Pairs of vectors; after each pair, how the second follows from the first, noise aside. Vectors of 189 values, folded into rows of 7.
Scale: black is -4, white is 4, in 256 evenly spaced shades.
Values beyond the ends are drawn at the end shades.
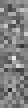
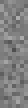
reversed, negated, shrunk.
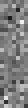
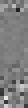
partly zeroed.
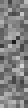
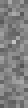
negated, shrunk.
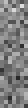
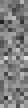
wrapped around.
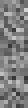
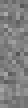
wrapped around, negated, shrunk.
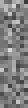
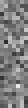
wrapped around.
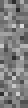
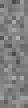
wrapped around, shrunk.
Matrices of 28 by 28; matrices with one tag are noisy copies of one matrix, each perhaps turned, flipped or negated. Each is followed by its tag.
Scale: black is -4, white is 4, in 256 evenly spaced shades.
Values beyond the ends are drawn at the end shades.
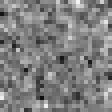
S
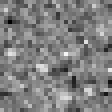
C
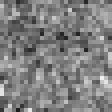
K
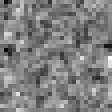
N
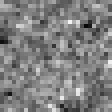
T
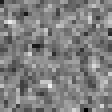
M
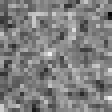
S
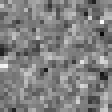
N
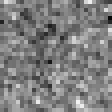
K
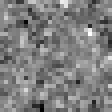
T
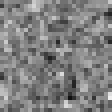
S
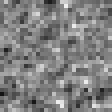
N
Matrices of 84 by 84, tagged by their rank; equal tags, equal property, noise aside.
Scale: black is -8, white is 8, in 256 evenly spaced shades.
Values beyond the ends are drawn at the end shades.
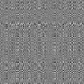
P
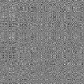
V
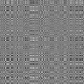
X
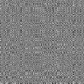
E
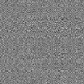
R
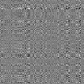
P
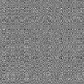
V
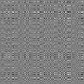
X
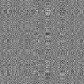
E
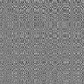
P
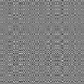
X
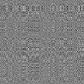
E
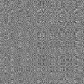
R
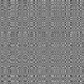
X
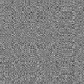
R
